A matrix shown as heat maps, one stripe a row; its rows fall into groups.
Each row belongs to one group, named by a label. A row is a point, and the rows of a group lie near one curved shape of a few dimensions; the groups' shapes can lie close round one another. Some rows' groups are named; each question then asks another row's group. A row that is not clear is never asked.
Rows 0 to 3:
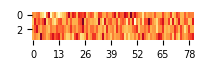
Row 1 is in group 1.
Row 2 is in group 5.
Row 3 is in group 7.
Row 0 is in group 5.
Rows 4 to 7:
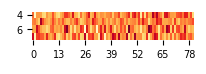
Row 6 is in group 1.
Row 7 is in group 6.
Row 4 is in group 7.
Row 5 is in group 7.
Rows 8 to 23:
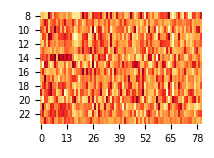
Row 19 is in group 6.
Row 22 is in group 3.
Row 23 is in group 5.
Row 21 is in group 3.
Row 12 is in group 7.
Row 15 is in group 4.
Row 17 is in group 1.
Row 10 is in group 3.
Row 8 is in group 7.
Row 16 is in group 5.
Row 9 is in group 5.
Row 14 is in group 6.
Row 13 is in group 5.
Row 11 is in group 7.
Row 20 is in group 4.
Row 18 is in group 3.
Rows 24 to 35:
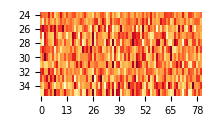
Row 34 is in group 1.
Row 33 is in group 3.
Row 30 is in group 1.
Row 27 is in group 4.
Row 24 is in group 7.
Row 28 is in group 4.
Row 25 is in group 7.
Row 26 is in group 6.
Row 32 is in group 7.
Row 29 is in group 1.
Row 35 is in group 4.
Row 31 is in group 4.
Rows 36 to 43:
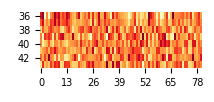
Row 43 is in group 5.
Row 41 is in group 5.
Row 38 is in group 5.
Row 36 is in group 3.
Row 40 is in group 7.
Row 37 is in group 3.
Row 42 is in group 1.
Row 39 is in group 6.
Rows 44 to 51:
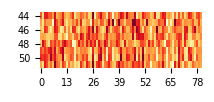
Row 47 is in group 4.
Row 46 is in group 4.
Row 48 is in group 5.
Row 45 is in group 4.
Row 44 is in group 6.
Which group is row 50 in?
6
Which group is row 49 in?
6
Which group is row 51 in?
4
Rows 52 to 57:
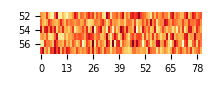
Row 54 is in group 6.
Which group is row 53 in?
7
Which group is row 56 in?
4
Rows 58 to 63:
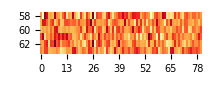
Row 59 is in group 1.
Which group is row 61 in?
3
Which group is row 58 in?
4
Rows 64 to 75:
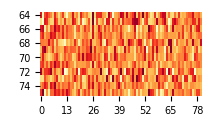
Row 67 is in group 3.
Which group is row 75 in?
3
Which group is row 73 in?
4
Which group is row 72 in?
6
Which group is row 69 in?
1
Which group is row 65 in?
4
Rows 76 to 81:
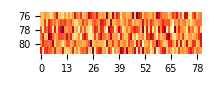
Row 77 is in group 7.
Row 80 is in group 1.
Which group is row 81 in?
6
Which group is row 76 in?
4
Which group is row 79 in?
7
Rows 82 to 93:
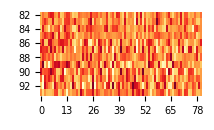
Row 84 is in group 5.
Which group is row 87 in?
6
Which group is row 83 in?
1
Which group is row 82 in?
5
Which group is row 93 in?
4
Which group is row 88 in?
1
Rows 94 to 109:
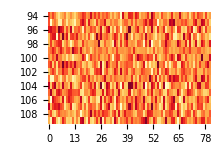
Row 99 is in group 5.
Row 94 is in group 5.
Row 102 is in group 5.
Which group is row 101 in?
3
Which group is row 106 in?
6
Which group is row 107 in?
6
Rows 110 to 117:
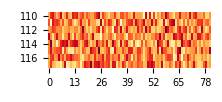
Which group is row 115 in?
1
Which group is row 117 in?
5
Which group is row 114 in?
3
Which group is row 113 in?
7
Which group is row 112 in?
1
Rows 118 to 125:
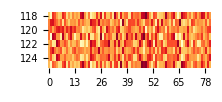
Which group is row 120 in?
3
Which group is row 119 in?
1
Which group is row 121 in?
4
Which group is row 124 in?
7
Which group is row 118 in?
4
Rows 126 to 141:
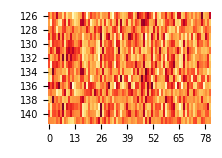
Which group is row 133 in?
6
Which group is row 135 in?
4
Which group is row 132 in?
6
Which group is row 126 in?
1
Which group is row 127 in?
4
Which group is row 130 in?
6
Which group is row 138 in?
1
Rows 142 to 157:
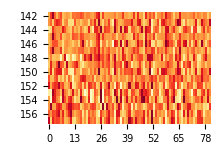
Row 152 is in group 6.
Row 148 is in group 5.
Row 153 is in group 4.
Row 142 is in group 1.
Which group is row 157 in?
6
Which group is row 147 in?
1
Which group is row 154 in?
4
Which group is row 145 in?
1
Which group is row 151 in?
7
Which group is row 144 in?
4
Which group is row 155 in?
3
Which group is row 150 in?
1
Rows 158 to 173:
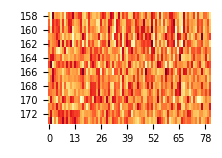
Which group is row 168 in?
1
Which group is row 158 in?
7
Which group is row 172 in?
3
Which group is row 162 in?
6
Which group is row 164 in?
1
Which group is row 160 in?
6
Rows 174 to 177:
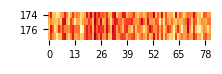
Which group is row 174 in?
5
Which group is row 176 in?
5
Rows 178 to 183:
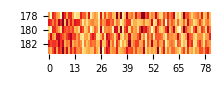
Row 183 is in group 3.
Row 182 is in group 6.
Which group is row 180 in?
4
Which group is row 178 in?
4
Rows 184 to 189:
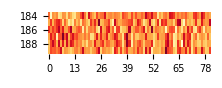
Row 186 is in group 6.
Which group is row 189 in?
1
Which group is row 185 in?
1
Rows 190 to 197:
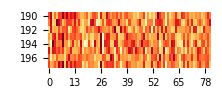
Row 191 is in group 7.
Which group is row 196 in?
7
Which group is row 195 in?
6
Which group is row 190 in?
3
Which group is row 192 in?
5
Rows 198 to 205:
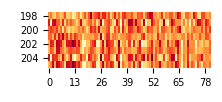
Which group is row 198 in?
5
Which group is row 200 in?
1
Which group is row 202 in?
7
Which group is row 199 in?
6
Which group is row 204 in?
6
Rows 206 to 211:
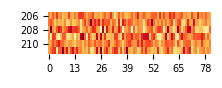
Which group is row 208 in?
3
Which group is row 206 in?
7
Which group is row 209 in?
4
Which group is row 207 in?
5
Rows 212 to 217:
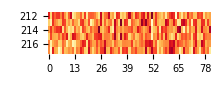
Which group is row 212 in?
6
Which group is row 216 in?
7
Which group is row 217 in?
7
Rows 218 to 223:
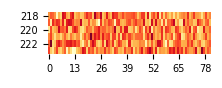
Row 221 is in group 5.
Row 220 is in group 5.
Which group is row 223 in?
7
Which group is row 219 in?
6
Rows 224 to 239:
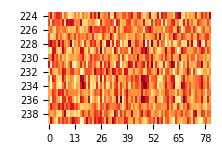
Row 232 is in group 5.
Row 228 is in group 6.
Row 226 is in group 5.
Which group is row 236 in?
4
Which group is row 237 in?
3
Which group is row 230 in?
1
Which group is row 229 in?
4
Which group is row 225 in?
6
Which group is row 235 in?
5
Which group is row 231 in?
6
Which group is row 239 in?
5
